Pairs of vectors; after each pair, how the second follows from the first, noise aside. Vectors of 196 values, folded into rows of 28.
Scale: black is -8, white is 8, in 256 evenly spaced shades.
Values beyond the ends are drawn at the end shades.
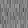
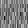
reversed, scaled up.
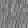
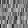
reversed, negated, scaled up.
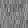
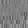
negated, partly zeroed.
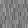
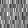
reversed, negated, scaled up.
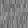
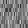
wrapped around, negated, scaled up.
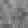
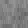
shrunk.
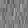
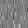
reversed, negated, partly zeroed.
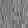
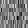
wrapped around, negated, scaled up.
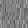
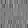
reversed, negated, partly zeroed.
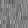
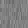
shrunk.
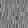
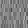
reversed.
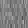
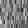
wrapped around, negated, scaled up.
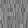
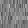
wrapped around.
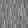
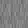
wrapped around, negated, shrunk.
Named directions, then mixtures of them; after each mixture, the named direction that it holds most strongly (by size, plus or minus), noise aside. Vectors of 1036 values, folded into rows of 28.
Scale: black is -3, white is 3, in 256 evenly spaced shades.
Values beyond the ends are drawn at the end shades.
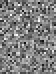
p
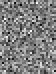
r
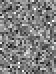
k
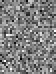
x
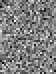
x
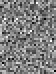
r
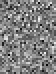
p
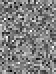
r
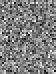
r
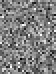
k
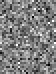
k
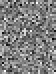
r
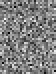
r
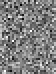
r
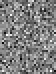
x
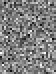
r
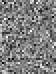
r
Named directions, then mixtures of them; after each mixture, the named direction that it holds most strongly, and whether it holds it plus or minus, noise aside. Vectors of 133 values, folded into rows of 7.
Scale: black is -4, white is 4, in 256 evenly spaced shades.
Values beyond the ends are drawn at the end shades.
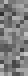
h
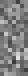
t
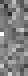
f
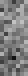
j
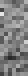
j, plus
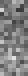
j, minus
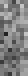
j, plus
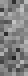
j, plus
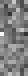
f, plus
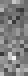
j, minus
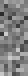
h, plus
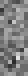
t, plus
